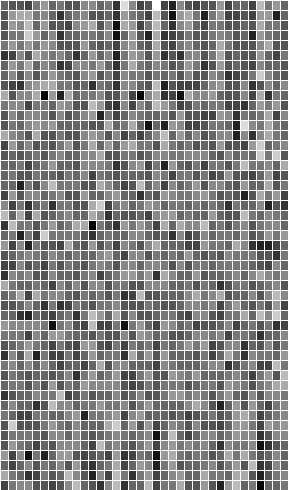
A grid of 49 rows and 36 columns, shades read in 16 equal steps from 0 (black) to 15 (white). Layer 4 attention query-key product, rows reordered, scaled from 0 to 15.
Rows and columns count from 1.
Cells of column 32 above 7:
12
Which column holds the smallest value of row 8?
29
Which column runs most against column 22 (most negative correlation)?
20
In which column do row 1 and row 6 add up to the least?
15
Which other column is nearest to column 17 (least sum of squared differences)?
14
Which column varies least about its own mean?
27
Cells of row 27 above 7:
8
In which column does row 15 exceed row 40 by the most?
33
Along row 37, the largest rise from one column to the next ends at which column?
35
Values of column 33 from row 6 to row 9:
9 8 12 5
